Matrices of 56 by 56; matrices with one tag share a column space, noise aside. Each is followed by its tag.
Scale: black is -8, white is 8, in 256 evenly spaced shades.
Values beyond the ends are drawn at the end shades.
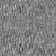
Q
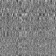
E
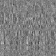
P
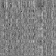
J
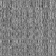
J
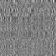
E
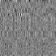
E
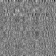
E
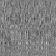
P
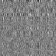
E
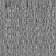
J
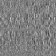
P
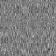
Q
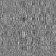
P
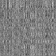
J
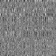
E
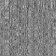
J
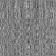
J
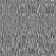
Q
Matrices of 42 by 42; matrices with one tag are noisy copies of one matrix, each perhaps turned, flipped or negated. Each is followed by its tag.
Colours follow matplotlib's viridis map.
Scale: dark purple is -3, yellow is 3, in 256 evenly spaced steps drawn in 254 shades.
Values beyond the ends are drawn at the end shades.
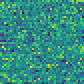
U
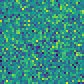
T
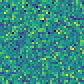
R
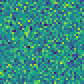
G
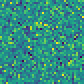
G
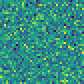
R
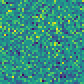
T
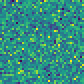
G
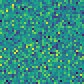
T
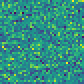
U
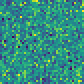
U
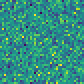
R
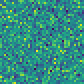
R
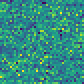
U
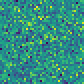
T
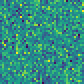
U
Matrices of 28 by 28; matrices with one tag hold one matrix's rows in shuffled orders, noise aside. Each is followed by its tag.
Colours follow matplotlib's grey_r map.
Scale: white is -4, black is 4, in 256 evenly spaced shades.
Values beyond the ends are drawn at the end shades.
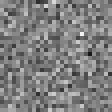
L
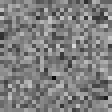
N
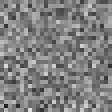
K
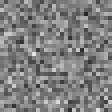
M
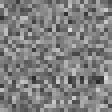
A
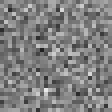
L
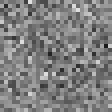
K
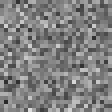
K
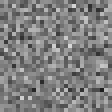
A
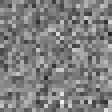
N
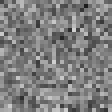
M
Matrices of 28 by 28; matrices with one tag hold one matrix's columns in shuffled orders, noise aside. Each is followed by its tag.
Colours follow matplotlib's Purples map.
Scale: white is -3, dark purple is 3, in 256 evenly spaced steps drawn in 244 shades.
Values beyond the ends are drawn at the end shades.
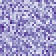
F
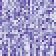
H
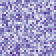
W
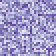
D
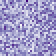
W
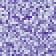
F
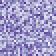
F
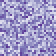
F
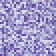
D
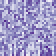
H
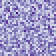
W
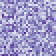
F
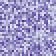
W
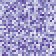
W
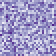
D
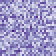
F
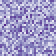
F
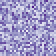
W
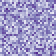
D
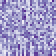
H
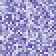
W
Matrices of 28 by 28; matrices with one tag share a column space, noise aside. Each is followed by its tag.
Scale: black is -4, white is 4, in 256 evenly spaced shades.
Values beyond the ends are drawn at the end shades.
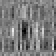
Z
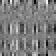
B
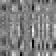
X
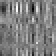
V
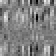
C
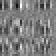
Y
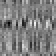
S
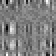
B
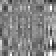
X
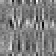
S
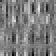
V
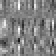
Y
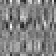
S
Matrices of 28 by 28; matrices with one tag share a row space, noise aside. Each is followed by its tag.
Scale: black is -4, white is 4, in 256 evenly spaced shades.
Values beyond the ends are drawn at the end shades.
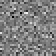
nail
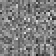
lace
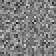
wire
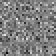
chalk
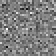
chalk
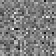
wire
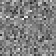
nail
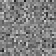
wire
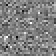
chalk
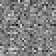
nail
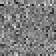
wire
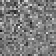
nail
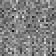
lace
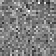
lace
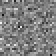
nail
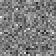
lace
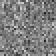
wire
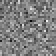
nail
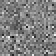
wire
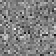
chalk
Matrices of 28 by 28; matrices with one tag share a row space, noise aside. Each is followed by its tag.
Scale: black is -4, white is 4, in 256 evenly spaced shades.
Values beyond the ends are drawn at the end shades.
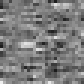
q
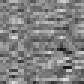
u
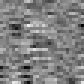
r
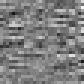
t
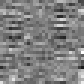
t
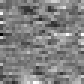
q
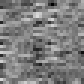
q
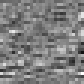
t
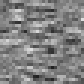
r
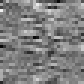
q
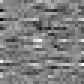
q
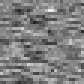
r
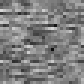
r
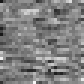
q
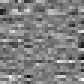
t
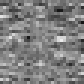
t
